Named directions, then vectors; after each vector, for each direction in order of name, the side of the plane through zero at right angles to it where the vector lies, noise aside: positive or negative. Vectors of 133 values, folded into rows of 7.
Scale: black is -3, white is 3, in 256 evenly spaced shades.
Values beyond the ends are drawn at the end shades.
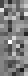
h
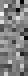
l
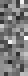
positive, negative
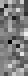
negative, negative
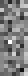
positive, negative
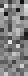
positive, positive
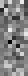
negative, negative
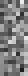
positive, negative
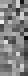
negative, positive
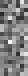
positive, negative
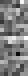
positive, negative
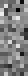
positive, positive
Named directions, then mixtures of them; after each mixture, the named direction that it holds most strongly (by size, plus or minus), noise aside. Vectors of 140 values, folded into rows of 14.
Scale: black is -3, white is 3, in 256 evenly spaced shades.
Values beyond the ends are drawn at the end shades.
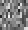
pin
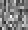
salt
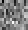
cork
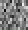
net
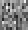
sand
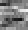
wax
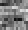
wax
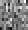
sand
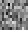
sand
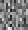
salt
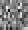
pin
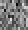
net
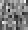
sand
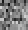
cork
